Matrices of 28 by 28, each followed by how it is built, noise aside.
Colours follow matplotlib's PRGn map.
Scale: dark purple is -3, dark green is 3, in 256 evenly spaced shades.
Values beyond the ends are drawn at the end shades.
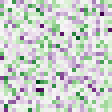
noise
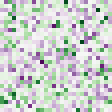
noise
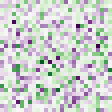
noise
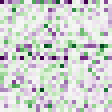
uneven rows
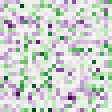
blocks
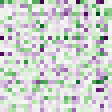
low rank
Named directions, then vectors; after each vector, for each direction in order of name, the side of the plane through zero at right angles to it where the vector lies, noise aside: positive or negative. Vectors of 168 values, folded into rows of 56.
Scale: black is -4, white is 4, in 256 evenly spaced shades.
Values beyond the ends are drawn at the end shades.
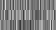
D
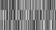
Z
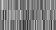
positive, negative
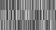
positive, positive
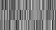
negative, positive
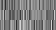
negative, positive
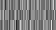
negative, positive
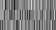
negative, positive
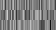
negative, negative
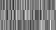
positive, positive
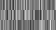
positive, positive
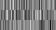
negative, negative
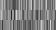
positive, positive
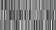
negative, positive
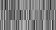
negative, positive
